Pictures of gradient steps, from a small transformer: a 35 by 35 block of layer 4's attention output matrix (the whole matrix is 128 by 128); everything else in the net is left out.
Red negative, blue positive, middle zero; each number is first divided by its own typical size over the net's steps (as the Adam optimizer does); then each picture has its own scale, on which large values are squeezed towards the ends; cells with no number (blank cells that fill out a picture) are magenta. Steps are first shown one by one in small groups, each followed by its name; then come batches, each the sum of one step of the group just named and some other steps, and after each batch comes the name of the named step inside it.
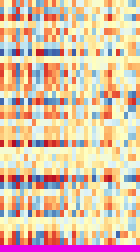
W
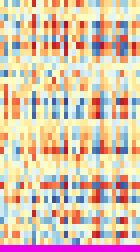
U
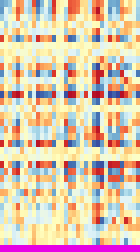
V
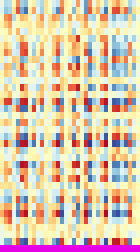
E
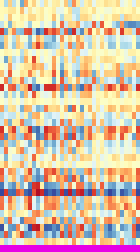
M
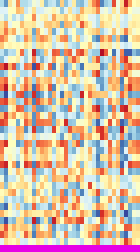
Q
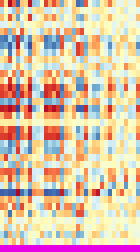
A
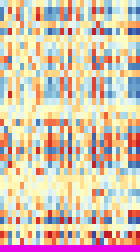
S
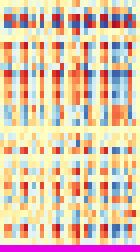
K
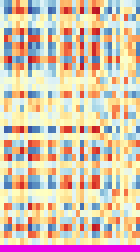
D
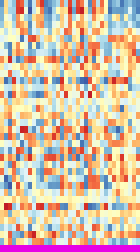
D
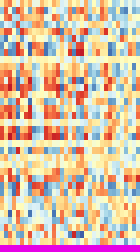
A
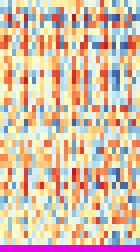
K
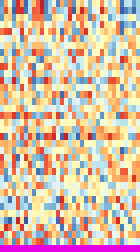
Q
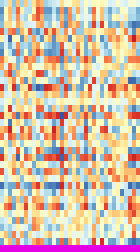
M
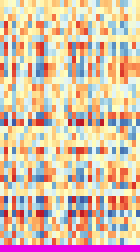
W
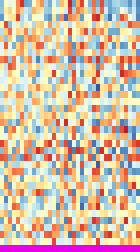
S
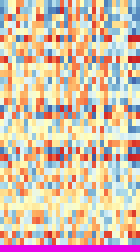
S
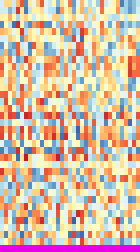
A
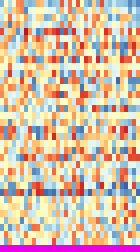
M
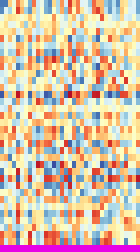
V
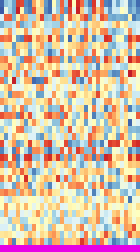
V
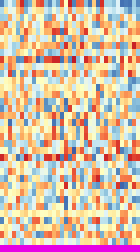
U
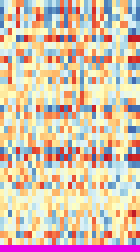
S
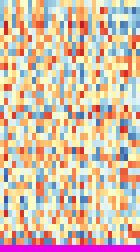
Q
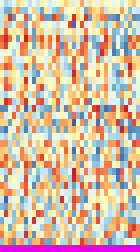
Q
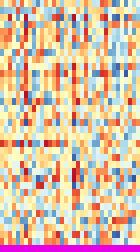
W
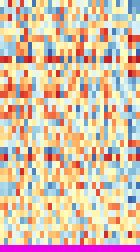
A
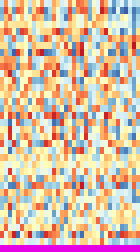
W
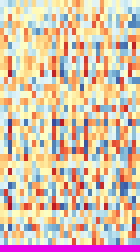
M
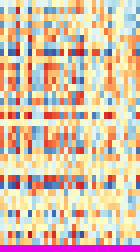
W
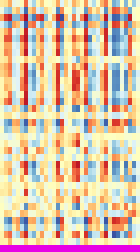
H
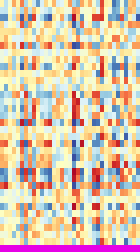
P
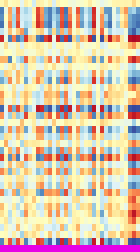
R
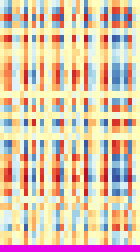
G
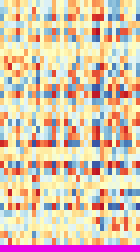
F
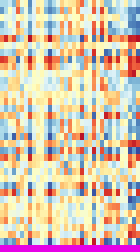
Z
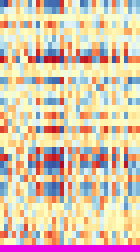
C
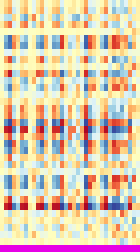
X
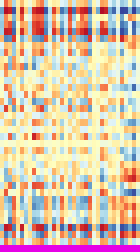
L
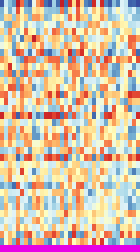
Z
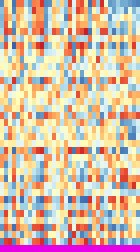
L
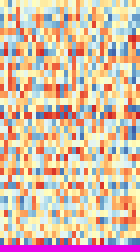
R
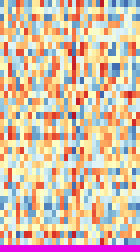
P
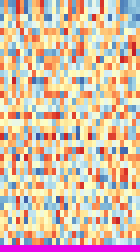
Z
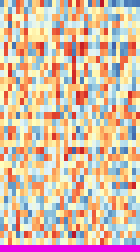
H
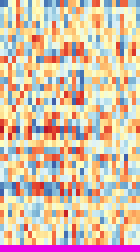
C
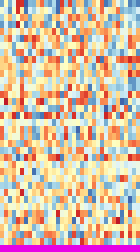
Z
